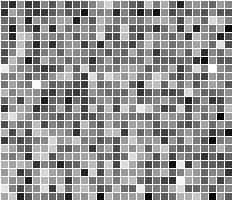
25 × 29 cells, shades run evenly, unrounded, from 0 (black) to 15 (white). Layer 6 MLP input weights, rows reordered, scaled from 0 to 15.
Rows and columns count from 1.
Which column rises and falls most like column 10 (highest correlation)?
18
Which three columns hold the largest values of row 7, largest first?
3, 25, 17
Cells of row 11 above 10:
6
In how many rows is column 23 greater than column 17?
10
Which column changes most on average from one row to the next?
28
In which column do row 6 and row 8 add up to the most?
19
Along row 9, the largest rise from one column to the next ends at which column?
27
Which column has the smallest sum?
4
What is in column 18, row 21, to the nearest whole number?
7
